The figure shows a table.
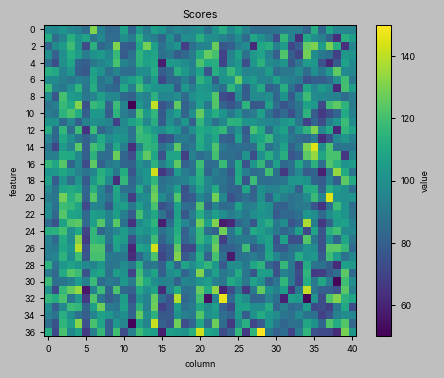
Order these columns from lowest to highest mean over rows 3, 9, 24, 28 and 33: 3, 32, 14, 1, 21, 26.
32, 1, 26, 21, 3, 14
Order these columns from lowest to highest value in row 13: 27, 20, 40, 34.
34, 40, 27, 20
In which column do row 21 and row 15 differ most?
35
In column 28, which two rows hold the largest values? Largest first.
36, 31
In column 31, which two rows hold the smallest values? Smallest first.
32, 17
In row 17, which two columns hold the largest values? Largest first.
14, 38
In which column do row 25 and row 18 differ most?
9
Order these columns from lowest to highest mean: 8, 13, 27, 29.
8, 27, 29, 13
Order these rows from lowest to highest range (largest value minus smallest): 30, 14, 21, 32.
21, 30, 14, 32
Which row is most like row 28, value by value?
1
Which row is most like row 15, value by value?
2
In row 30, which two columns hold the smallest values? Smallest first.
38, 33
